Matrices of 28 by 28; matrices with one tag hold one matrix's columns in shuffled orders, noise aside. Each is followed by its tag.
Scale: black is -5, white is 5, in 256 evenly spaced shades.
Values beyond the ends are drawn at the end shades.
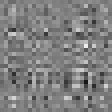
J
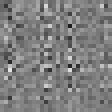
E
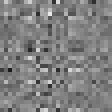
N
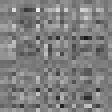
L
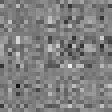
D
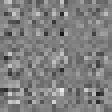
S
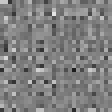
N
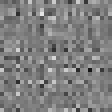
N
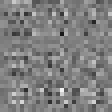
S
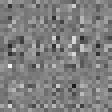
D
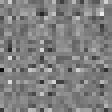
N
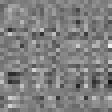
J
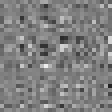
D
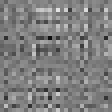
L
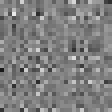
N
